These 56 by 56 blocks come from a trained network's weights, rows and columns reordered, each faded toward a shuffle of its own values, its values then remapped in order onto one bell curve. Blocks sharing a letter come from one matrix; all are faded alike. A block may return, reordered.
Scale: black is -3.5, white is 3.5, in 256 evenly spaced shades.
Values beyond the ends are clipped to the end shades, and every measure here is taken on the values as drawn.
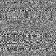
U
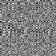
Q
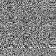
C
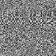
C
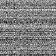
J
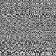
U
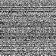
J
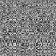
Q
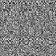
C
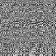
Q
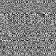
U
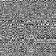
U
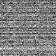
J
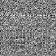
C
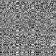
Q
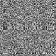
C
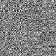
C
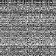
J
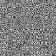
Q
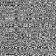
U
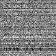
J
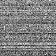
J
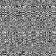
Q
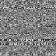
U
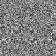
C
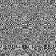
U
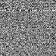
C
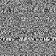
Q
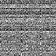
J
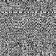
C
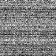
J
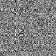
C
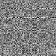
Q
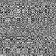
U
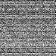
J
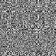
Q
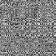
Q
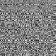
U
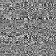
Q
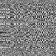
Q
